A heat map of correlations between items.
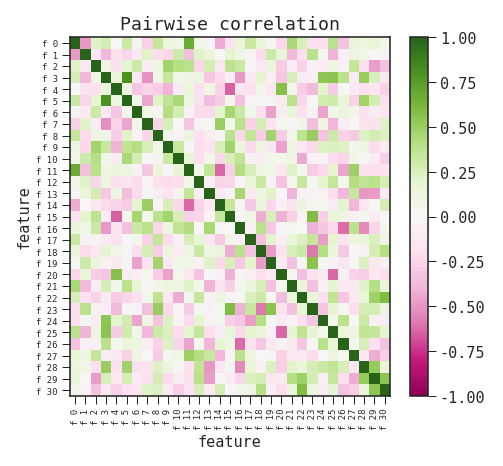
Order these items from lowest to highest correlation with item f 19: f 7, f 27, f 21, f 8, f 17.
f 21, f 7, f 27, f 17, f 8
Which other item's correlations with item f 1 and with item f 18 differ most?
f 23
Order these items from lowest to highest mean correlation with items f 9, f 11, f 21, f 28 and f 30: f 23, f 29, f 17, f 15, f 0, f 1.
f 1, f 23, f 15, f 17, f 29, f 0
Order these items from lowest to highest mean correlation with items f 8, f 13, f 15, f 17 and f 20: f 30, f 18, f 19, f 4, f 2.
f 18, f 4, f 30, f 2, f 19
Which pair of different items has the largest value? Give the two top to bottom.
f 3, f 5
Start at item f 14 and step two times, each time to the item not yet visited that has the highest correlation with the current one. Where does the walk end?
f 16
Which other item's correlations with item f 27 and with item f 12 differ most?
f 29
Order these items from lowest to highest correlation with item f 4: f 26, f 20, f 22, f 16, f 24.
f 22, f 16, f 26, f 24, f 20
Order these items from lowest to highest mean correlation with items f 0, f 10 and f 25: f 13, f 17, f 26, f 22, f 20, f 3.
f 20, f 26, f 13, f 22, f 17, f 3
